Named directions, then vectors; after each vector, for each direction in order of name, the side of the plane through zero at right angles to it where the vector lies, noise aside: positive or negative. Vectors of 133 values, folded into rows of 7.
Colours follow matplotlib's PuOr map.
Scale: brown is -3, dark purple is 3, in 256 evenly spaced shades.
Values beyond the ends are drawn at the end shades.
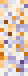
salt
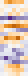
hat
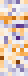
negative, positive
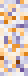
negative, positive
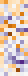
positive, positive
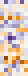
negative, negative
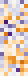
negative, negative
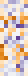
negative, positive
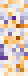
positive, negative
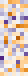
positive, negative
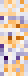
positive, negative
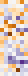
positive, positive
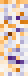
positive, positive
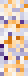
positive, negative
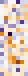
negative, negative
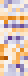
negative, positive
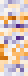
negative, positive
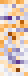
positive, positive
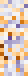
negative, positive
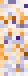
negative, positive
